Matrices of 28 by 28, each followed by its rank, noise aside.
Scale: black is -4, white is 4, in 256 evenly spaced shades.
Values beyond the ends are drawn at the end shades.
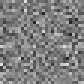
six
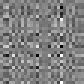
two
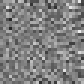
six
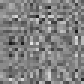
four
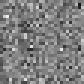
eight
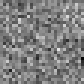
six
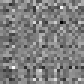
three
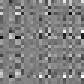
two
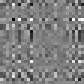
two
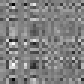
two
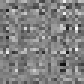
four
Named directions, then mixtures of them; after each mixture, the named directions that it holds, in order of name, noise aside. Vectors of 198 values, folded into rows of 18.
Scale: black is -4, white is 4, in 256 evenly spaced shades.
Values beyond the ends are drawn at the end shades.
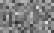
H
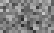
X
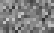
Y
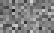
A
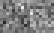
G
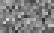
Y.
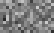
H, Y.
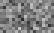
X, Y.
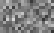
H, Y.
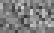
G, Y.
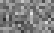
G, H.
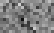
G, X.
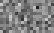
H, X.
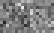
G.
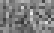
G, H.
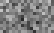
X.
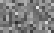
H.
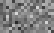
A, H.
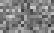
G, X.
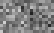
G, X.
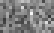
G, H.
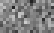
A, Y.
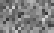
Y.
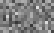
H.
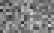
G, X.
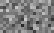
X.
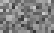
X, Y.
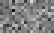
A.
